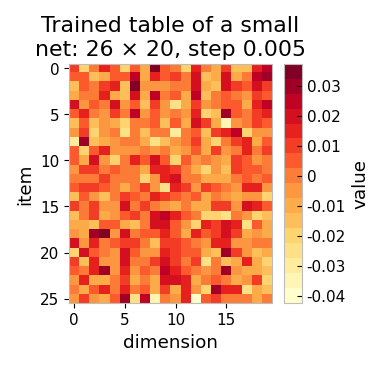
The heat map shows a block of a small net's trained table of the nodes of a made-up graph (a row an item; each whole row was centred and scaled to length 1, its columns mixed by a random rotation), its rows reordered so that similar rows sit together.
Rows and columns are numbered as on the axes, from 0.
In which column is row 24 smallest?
17
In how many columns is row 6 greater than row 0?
8
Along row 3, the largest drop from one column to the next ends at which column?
13
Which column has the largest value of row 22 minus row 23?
3
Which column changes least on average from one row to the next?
11
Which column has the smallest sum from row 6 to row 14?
15
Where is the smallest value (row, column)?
25, 12
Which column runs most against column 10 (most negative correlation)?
16
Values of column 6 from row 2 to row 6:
0.035 0.02 0.005 0.025 0
